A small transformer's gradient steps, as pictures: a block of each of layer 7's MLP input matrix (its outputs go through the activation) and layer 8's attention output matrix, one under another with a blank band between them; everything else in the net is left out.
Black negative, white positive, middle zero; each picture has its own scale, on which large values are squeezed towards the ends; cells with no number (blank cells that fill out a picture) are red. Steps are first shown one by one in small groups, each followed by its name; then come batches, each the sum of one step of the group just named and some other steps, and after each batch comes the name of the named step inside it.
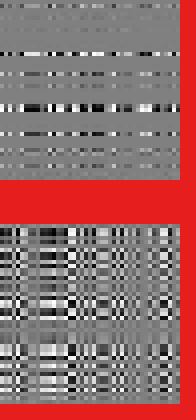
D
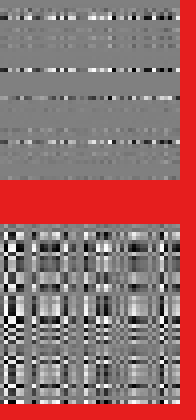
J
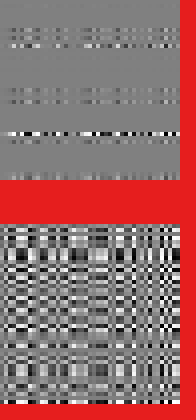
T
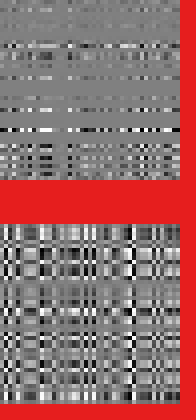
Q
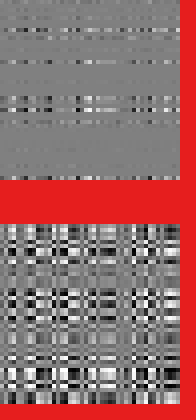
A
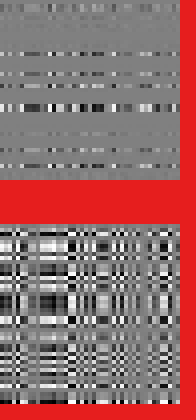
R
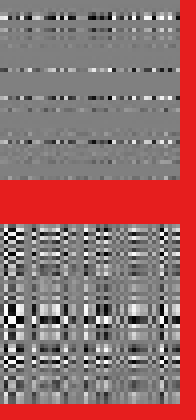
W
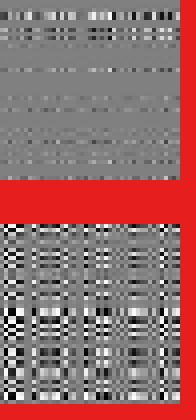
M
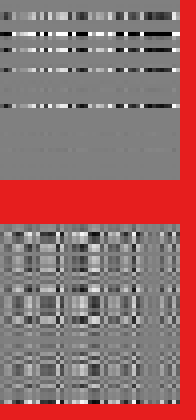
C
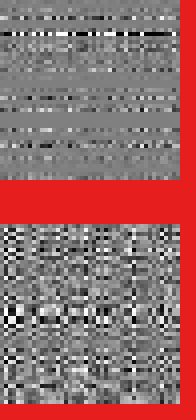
W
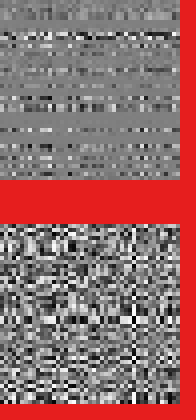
R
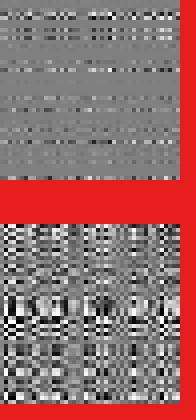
M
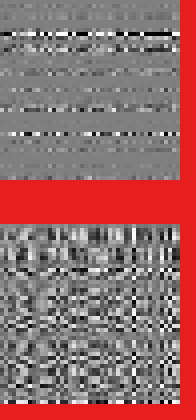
T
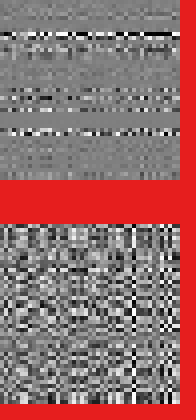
T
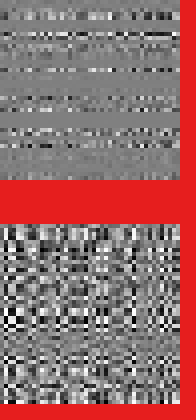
J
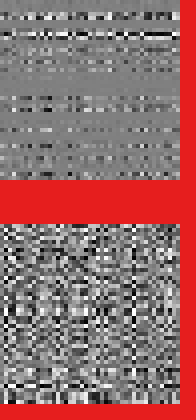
A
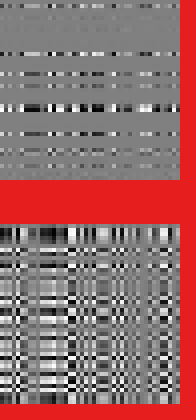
D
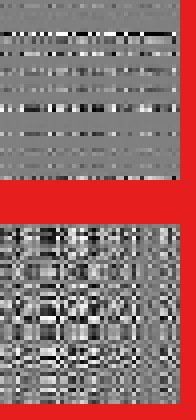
D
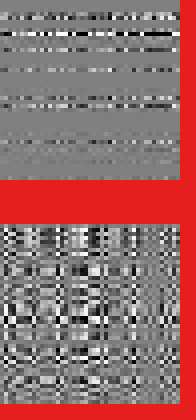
W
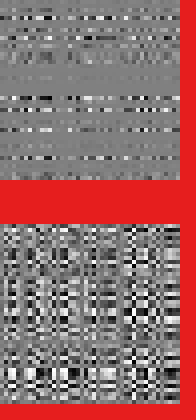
A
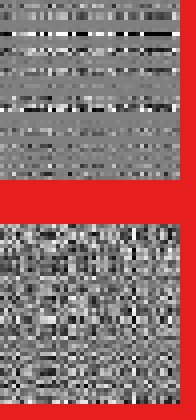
C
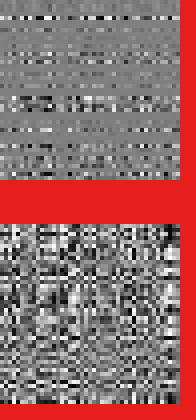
R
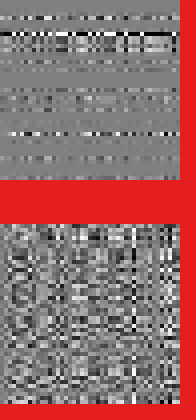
T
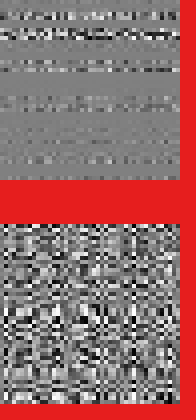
M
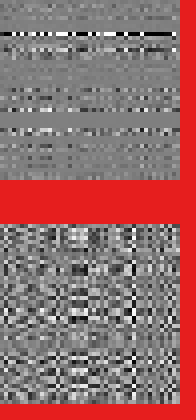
Q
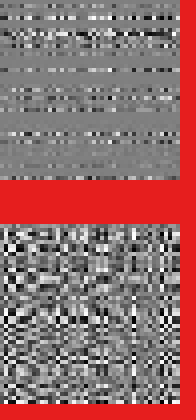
J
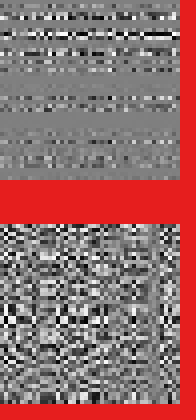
W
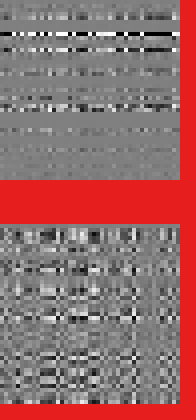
C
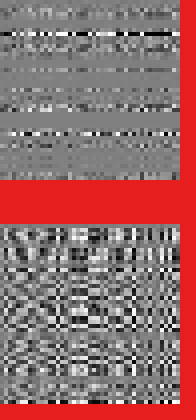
T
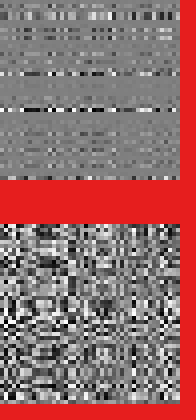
M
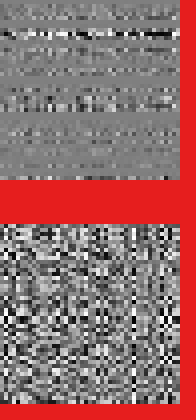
R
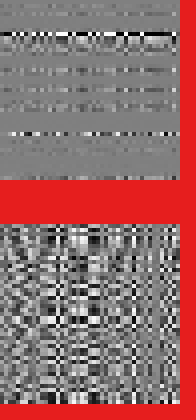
T
